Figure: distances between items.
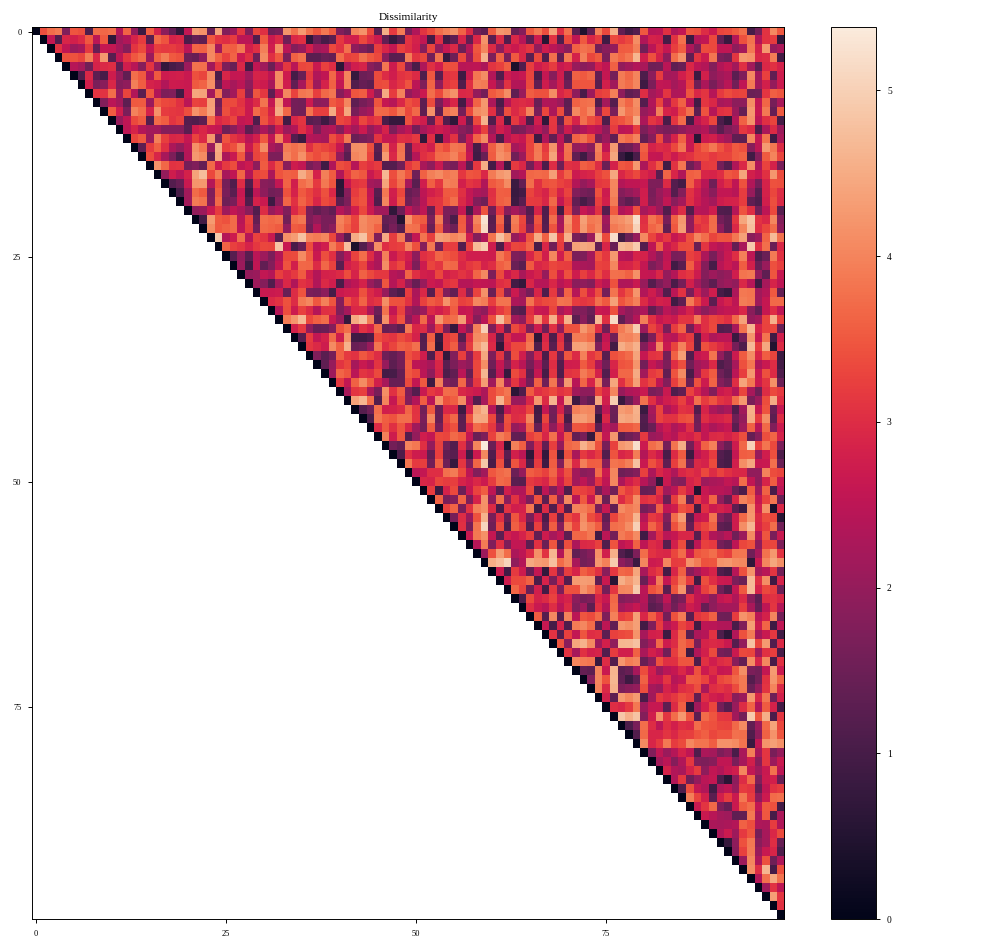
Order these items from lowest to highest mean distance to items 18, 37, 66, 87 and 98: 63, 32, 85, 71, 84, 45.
63, 84, 45, 71, 85, 32
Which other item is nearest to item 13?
58
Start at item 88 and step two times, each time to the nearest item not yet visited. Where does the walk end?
28
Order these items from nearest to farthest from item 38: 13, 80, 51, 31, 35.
80, 51, 35, 31, 13
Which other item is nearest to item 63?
4
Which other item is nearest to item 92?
34
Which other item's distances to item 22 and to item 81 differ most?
21
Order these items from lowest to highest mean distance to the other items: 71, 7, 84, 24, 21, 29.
29, 84, 71, 7, 24, 21
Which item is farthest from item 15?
59
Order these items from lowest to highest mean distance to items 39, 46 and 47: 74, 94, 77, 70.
77, 74, 70, 94
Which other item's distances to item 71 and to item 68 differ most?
41
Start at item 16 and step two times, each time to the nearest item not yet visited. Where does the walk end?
50
